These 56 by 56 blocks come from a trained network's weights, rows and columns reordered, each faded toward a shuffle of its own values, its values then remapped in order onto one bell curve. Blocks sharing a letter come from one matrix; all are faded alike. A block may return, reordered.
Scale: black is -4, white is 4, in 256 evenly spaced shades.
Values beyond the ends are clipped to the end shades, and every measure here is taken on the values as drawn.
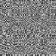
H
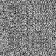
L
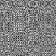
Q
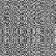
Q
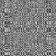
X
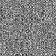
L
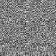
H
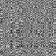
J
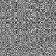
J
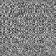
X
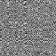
H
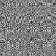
X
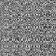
X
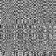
X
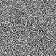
L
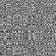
H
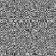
H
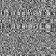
X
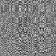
J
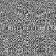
H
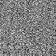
L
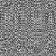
Q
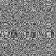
X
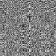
H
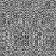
Q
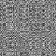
Q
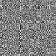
H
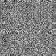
L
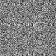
L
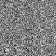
L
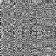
J
